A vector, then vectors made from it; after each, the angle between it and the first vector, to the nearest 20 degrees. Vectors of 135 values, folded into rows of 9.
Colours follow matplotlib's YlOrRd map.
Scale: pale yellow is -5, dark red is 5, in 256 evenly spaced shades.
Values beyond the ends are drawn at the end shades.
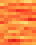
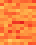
140 degrees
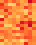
120 degrees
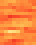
60 degrees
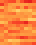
160 degrees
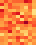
120 degrees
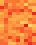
80 degrees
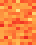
120 degrees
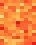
120 degrees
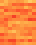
40 degrees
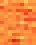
40 degrees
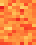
80 degrees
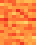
60 degrees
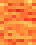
40 degrees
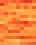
160 degrees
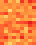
120 degrees
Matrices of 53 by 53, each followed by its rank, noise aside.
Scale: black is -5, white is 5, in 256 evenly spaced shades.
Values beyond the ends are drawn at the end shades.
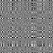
one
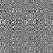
three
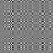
one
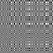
one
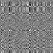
two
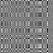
one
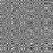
four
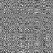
five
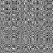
three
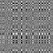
one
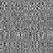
four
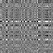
one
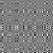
two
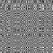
three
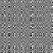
two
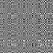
three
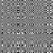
two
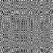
three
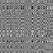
two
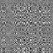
three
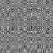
three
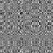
three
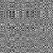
three
